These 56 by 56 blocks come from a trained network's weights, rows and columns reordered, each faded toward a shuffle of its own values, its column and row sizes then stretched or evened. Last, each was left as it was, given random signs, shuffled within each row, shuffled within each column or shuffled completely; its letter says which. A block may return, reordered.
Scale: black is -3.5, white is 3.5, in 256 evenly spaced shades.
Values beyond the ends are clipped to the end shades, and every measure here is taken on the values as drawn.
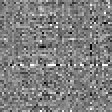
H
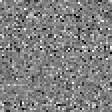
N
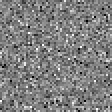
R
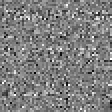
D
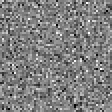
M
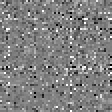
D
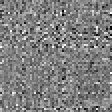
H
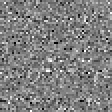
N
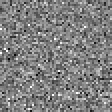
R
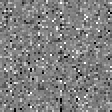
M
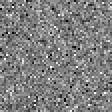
R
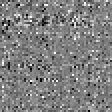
D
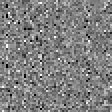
M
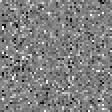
M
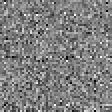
D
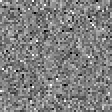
R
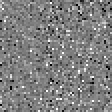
M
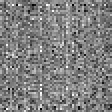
H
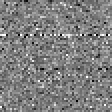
N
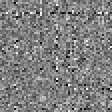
D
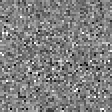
N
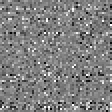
H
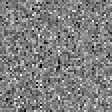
M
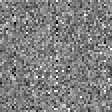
M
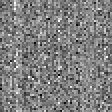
M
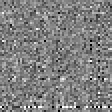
D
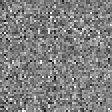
D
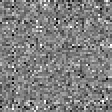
D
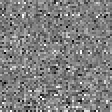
D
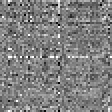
H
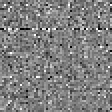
D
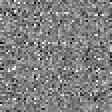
H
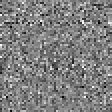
D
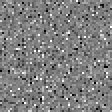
R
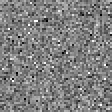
R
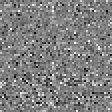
N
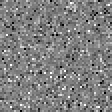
R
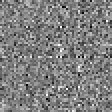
D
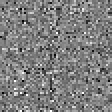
D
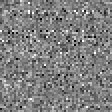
N
